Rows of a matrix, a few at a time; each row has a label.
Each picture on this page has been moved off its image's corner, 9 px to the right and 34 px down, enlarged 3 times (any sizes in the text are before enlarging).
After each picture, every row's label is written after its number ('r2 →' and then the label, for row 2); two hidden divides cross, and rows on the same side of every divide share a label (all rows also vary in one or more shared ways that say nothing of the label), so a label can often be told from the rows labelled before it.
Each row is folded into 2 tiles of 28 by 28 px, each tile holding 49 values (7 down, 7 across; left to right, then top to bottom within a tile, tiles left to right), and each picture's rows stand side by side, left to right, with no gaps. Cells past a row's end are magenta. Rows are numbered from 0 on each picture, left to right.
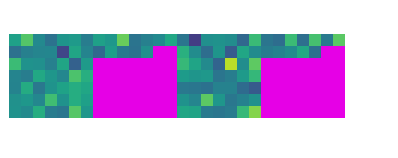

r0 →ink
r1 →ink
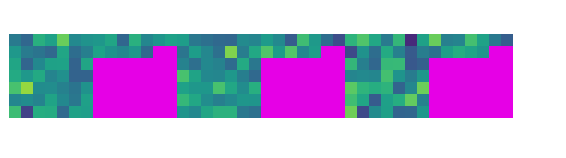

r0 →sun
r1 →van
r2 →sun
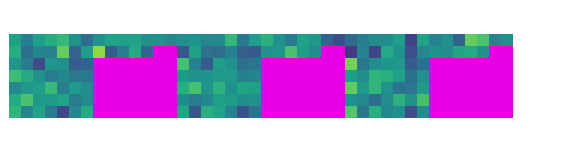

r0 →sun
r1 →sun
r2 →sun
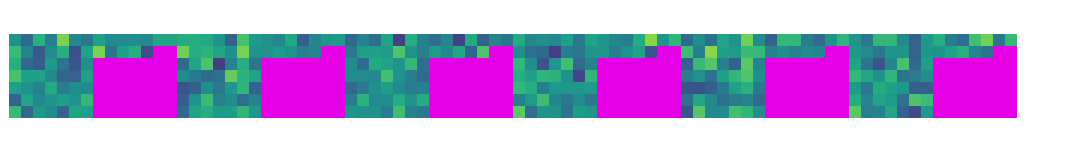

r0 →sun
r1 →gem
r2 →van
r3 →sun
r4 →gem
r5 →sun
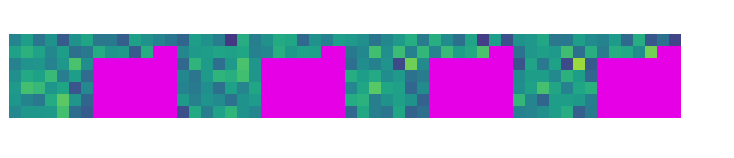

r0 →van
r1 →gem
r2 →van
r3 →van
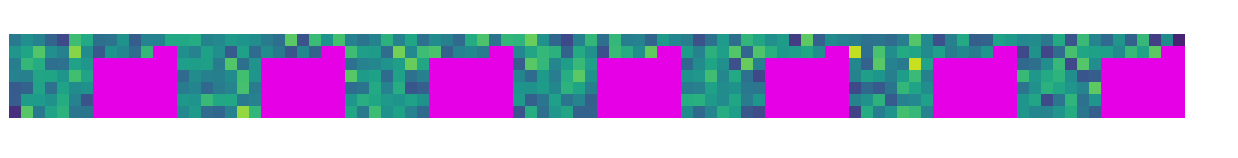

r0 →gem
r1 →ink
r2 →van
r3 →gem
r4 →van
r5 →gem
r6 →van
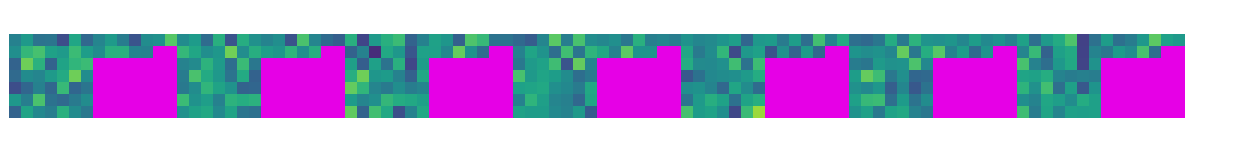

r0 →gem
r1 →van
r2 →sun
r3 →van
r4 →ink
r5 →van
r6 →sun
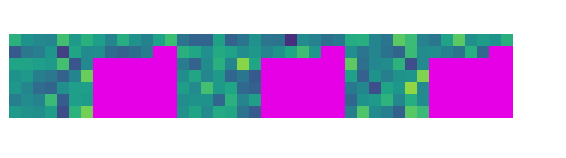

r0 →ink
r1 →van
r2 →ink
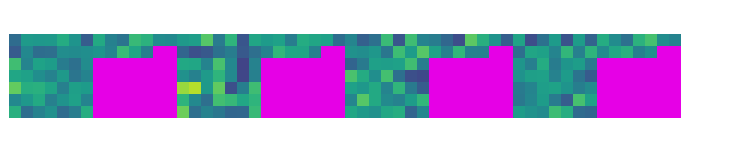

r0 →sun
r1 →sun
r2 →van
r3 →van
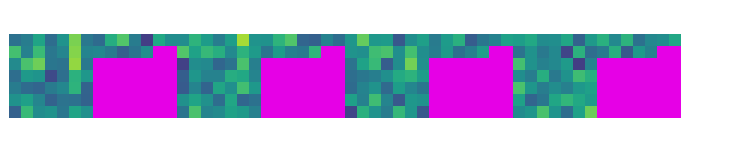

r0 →gem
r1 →gem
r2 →gem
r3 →ink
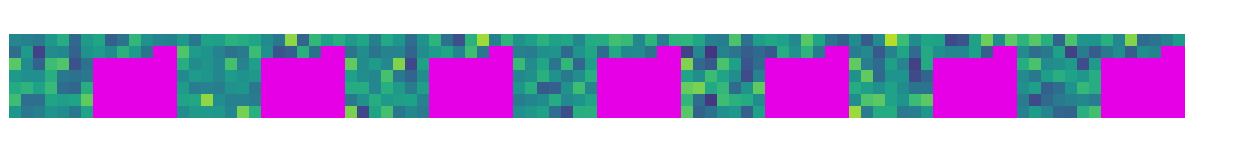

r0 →sun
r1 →ink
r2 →sun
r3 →ink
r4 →sun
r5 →sun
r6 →ink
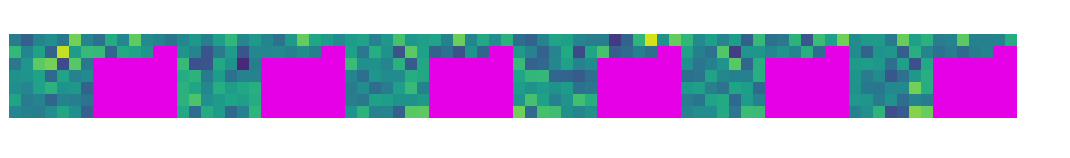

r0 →van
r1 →sun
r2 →ink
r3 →sun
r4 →ink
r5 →ink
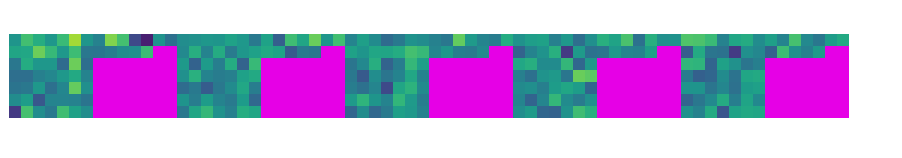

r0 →gem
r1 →ink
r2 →gem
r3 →ink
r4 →ink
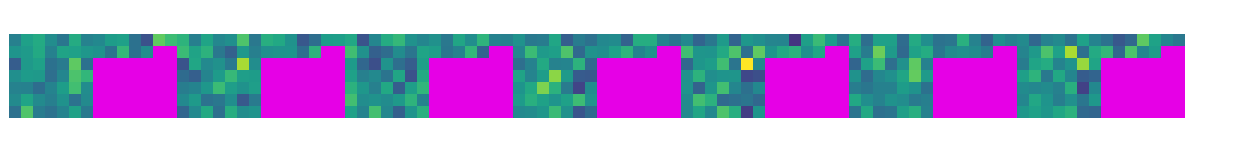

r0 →gem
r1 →gem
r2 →sun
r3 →van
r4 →van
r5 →gem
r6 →van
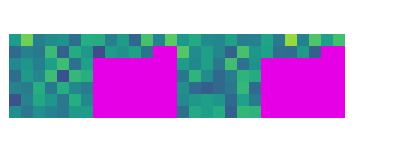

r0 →ink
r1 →ink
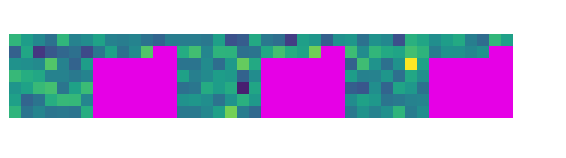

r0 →sun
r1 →van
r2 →gem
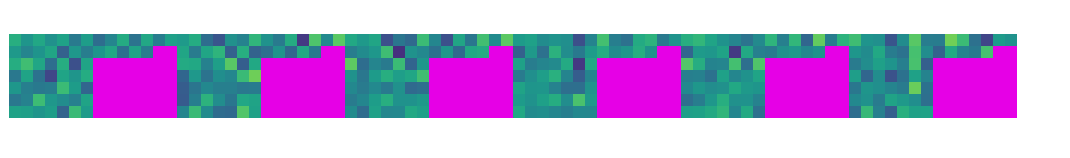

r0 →ink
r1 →ink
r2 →ink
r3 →sun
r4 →ink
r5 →gem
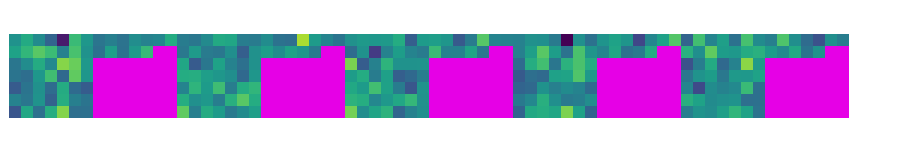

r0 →gem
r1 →sun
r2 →sun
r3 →gem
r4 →gem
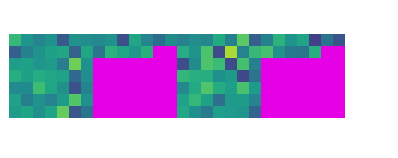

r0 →van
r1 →van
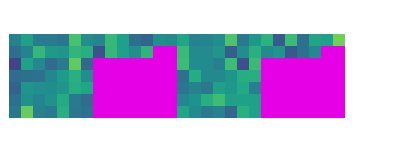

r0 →gem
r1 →ink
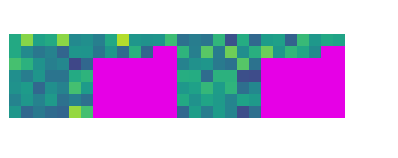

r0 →ink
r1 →van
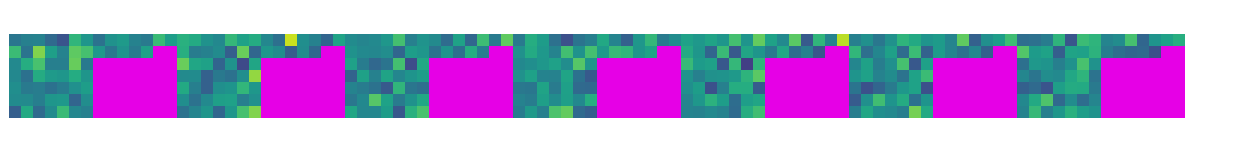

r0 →gem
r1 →ink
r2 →ink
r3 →van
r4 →ink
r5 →ink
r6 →gem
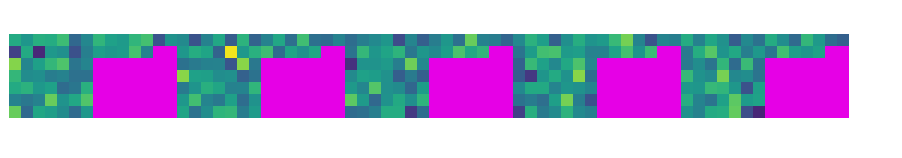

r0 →sun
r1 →van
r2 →van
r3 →gem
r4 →van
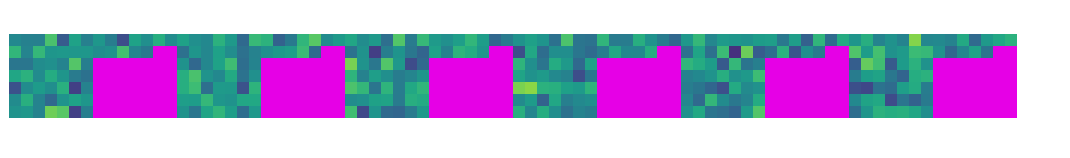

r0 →van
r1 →sun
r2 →sun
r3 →sun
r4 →ink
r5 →gem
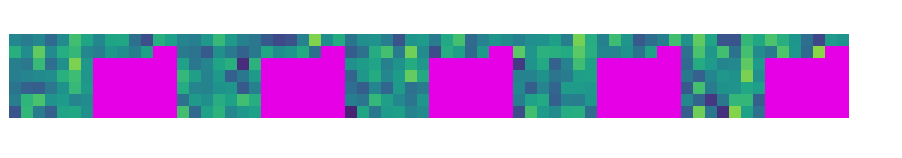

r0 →gem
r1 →sun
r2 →gem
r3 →gem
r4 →gem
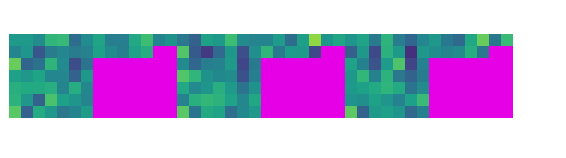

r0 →sun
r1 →sun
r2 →sun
